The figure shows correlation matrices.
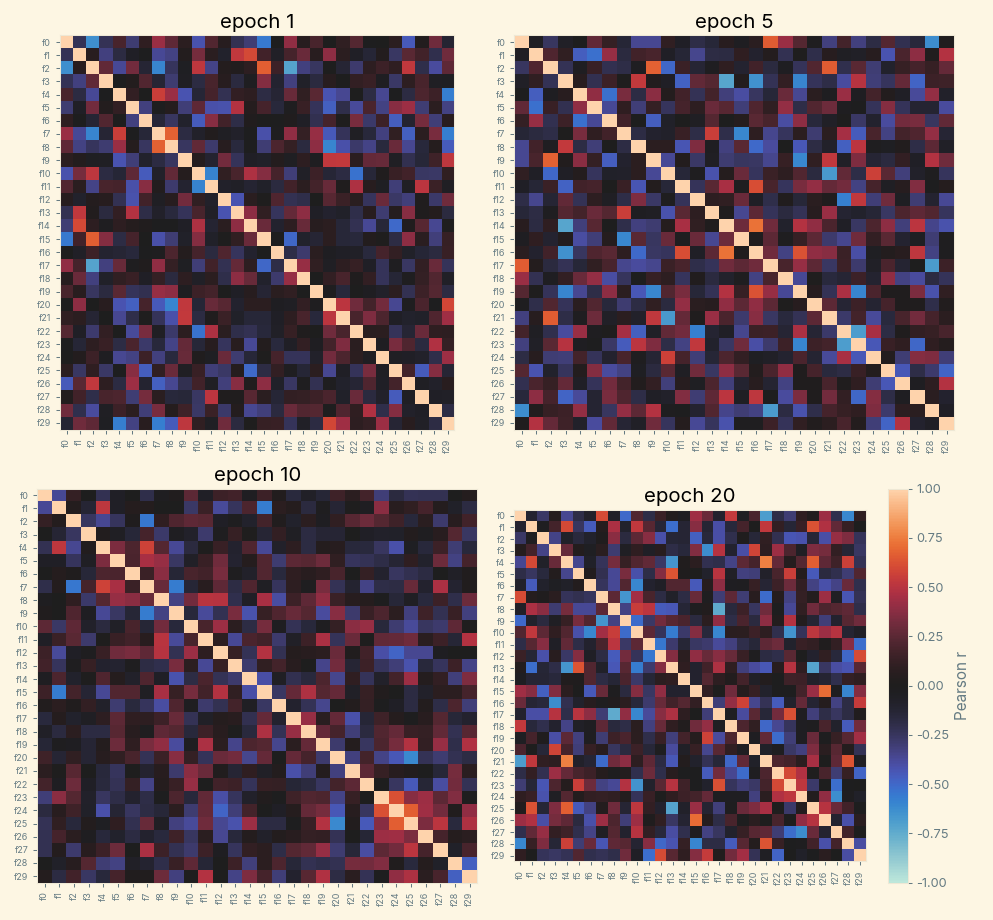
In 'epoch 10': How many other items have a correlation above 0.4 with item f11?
3
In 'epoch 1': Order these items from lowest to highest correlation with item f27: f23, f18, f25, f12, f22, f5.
f25, f5, f23, f12, f18, f22
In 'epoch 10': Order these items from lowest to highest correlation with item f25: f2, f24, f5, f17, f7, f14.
f2, f17, f5, f7, f14, f24
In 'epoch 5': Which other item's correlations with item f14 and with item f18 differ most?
f16
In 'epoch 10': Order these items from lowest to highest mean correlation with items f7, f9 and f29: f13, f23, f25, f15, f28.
f28, f13, f23, f15, f25
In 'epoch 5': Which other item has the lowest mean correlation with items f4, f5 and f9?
f6
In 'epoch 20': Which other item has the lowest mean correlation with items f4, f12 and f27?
f13
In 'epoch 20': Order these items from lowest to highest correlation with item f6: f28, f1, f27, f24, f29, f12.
f1, f27, f29, f12, f24, f28
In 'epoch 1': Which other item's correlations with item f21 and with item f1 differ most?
f14
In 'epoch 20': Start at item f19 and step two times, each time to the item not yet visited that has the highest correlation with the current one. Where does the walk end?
f29
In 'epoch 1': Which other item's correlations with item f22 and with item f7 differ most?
f8
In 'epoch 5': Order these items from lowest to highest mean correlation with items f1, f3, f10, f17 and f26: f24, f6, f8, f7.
f7, f24, f8, f6
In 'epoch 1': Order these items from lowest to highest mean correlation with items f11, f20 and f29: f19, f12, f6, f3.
f19, f3, f12, f6
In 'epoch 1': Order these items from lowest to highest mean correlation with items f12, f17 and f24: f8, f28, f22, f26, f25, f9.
f26, f25, f28, f8, f22, f9
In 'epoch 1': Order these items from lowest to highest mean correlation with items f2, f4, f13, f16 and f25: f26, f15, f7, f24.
f24, f7, f15, f26
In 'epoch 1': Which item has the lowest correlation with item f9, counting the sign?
f4
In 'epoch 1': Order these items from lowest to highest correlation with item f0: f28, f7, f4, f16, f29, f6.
f29, f16, f6, f4, f28, f7
